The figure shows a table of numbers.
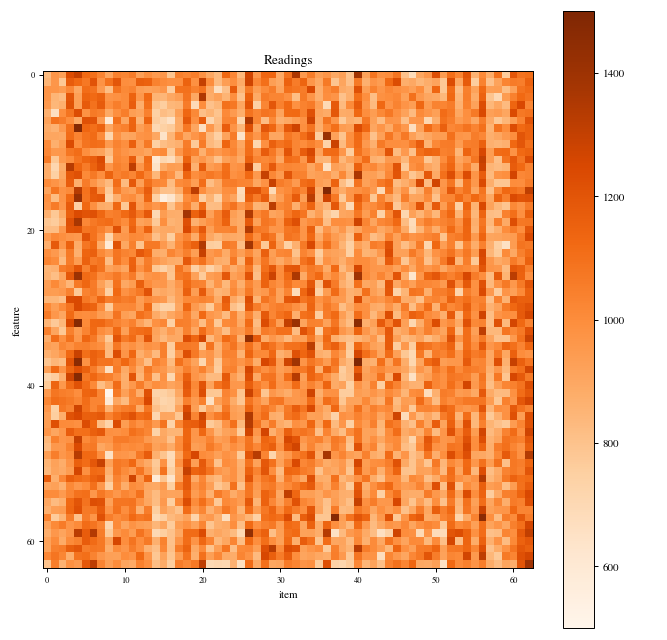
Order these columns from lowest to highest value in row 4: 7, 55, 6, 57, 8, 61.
57, 55, 8, 6, 7, 61
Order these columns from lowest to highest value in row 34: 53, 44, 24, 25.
25, 53, 24, 44
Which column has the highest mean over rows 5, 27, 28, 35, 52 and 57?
56
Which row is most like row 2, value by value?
53
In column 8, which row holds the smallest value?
41
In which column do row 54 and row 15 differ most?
36
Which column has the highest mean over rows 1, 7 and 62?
4
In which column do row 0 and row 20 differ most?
40
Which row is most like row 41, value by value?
6
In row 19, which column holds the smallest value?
47
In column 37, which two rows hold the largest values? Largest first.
57, 9
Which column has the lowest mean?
16
